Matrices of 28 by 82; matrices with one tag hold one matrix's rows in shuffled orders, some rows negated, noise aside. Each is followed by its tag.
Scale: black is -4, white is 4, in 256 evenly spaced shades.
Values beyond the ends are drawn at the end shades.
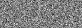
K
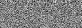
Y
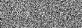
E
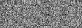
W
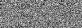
E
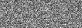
W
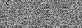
W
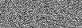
Y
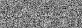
W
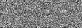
W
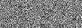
Y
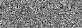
E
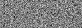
K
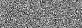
Y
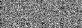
E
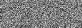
E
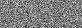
Y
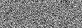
K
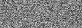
W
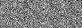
Y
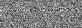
E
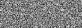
E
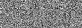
E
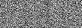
Y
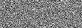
K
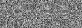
W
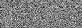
E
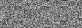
W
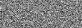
E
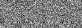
E
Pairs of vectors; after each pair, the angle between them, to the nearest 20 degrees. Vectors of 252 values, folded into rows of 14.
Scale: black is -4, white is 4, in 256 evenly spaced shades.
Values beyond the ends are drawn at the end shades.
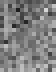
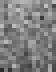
140 degrees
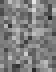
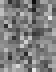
160 degrees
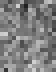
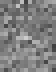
60 degrees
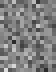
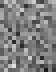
40 degrees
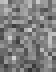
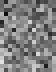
120 degrees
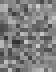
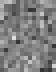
80 degrees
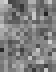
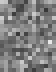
40 degrees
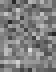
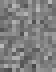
100 degrees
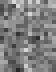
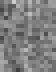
20 degrees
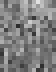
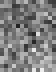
80 degrees
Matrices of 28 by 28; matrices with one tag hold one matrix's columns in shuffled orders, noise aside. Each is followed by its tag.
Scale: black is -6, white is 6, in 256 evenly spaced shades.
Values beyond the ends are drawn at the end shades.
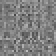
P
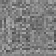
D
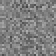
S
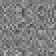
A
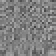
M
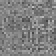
D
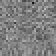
M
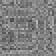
D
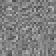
M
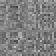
P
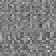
P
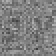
D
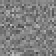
A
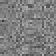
S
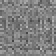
D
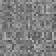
P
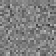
A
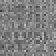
P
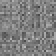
P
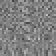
M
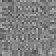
M
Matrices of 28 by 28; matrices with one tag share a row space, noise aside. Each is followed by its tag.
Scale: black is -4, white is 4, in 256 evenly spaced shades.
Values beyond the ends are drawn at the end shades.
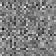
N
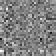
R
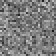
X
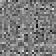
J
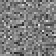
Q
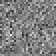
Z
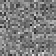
J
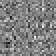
Z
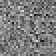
J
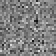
J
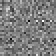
Z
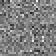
J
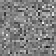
Q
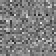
Z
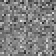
Q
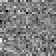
X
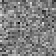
X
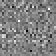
N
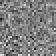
R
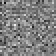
X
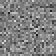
J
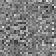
Q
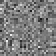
R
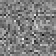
J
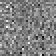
Z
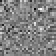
R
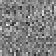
Z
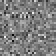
R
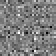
J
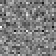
X
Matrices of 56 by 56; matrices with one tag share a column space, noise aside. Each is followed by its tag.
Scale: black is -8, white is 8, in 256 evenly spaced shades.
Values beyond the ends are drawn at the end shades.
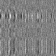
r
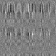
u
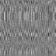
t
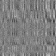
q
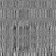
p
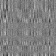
q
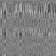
u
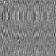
t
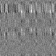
u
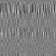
u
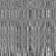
p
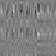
u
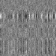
r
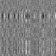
r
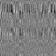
u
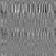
u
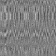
t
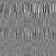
u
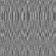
t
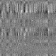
u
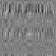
u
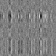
r
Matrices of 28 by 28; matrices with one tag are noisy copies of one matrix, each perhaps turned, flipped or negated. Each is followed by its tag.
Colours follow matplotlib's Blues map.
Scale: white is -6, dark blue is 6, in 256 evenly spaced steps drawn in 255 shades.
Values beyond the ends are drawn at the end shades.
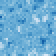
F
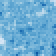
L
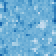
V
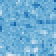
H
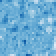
H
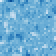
F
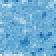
V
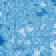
L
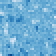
F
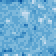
V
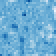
H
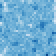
V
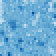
V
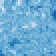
L
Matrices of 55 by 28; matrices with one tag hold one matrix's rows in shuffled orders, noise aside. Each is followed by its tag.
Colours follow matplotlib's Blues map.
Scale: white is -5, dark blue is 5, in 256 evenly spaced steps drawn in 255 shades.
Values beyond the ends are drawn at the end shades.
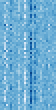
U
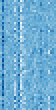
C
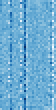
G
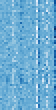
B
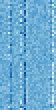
G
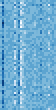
C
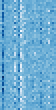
C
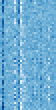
C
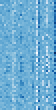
B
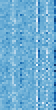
B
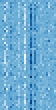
U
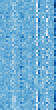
B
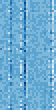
G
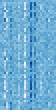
U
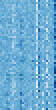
B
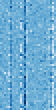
G
